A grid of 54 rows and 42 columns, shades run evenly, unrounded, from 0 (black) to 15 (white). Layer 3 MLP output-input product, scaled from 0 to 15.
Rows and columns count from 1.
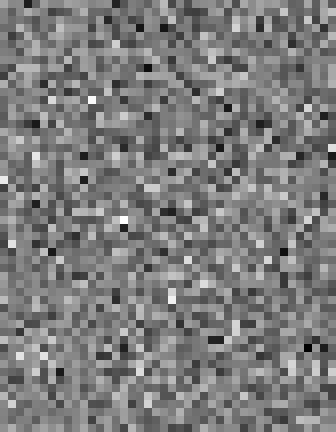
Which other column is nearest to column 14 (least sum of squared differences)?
17
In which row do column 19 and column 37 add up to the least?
9
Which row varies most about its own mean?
20
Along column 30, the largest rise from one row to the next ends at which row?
22
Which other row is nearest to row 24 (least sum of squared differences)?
8
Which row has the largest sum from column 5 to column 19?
7
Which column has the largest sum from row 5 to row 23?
5
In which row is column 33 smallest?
16
